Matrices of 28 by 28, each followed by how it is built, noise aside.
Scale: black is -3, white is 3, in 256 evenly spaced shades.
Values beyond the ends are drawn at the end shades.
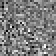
lower triangular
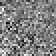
lower triangular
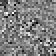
block diagonal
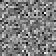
repeating rows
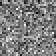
noise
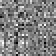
low rank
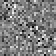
block diagonal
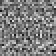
repeating columns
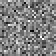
repeating rows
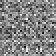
repeating columns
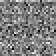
repeating columns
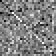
diagonal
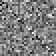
diagonal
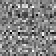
low rank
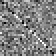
diagonal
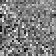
lower triangular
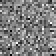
repeating rows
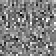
repeating columns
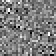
block diagonal
